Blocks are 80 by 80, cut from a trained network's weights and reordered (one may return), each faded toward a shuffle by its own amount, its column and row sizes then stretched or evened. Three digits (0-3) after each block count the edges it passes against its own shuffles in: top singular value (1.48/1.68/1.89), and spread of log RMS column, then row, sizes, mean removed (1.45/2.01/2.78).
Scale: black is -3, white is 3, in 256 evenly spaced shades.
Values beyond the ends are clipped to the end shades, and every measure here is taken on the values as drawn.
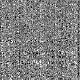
1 1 2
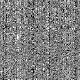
2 2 1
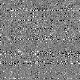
1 2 3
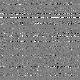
3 1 3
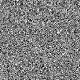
1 0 1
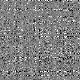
0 2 3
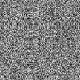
3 0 2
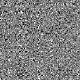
1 2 2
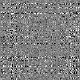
2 3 3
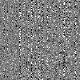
0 3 0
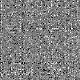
0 2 2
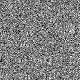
1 0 0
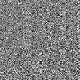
3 1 2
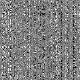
2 3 1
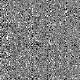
0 3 1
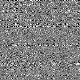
1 1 3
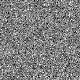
1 0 0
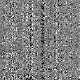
2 3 2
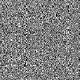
2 2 1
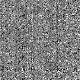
0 1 1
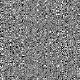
1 3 1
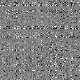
0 2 3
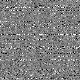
1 0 3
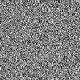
2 1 0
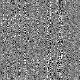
1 3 0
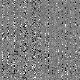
0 3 1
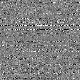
2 0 3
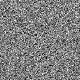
0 0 0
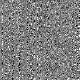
0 3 0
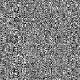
3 2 0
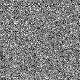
1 0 1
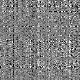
3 2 3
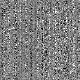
1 3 1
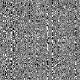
3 3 1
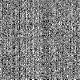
3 0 2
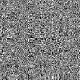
3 2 1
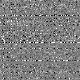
2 1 3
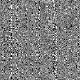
1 3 1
